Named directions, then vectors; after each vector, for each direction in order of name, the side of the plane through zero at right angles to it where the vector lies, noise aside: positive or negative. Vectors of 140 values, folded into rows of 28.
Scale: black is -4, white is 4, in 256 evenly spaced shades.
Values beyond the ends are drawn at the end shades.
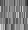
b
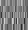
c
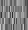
positive, positive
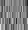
positive, positive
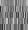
negative, positive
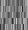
negative, negative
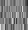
positive, positive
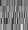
positive, negative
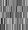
negative, negative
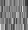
positive, positive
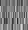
positive, negative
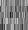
negative, positive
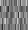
negative, positive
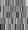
negative, negative
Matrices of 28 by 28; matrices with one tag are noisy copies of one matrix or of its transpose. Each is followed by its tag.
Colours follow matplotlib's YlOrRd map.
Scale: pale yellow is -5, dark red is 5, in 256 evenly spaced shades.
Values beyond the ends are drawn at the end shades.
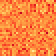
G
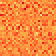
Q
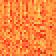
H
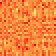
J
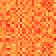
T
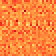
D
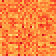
J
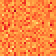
Q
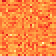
J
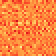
D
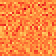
Q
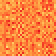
T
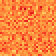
T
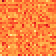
J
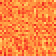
J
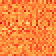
D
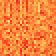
H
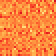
G
